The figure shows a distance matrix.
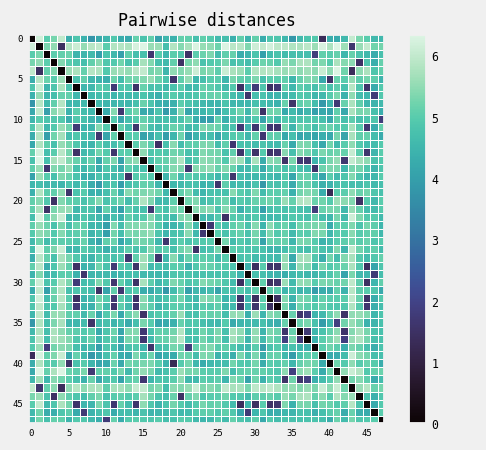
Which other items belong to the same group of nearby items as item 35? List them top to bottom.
8, 41
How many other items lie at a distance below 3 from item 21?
3
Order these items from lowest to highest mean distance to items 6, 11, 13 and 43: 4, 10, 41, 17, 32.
32, 17, 4, 10, 41
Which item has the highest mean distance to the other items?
1
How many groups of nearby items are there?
15
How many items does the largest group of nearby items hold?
8
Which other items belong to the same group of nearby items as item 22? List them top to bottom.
26
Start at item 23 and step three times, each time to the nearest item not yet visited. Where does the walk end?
47
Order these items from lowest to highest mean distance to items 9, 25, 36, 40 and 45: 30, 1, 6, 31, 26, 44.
31, 6, 30, 26, 44, 1
